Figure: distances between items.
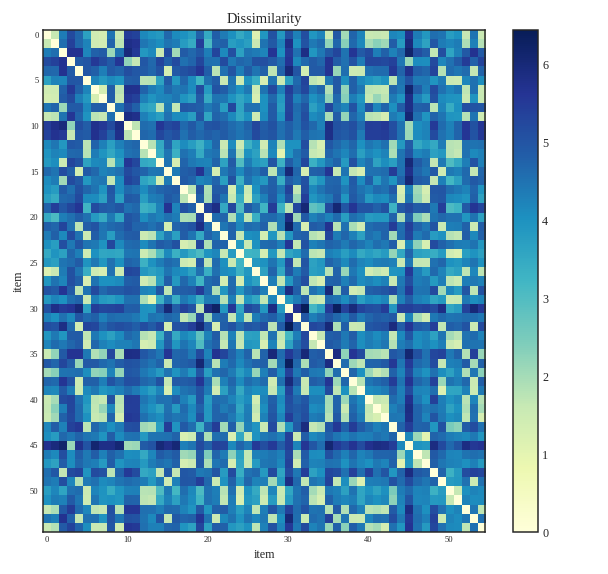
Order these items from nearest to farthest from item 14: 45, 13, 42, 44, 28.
13, 42, 44, 28, 45
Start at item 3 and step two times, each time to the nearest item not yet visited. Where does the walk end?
10
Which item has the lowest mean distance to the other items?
24
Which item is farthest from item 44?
30
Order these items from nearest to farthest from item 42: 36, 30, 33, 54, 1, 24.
54, 1, 24, 33, 36, 30
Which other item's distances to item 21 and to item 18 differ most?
32
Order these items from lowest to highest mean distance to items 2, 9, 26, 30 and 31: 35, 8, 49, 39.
35, 8, 39, 49
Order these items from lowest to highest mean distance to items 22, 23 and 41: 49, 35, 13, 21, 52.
13, 52, 35, 49, 21
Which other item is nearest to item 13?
29
